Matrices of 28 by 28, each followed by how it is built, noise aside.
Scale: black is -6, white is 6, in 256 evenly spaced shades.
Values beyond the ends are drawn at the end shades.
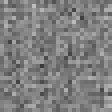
blocks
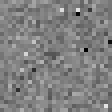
sparse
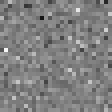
sparse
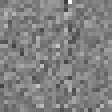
uneven columns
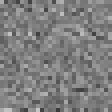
uneven rows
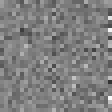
uneven columns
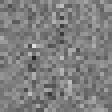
uneven columns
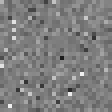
sparse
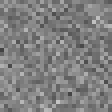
Toeplitz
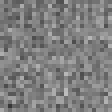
blocks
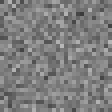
noise
